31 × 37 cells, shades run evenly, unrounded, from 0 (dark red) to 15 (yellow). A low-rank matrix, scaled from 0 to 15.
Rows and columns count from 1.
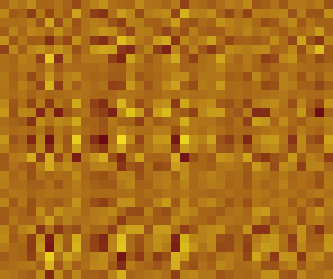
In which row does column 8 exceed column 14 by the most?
29
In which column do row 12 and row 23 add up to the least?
12
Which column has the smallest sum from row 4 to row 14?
36
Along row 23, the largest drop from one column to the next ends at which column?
20
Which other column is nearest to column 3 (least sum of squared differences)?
10
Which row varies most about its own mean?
16
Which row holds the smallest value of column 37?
18
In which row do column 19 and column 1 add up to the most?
13
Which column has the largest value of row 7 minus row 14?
6
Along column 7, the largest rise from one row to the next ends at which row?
14
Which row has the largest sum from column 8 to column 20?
26
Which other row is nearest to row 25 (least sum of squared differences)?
19
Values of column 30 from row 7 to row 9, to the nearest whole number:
4 6 7
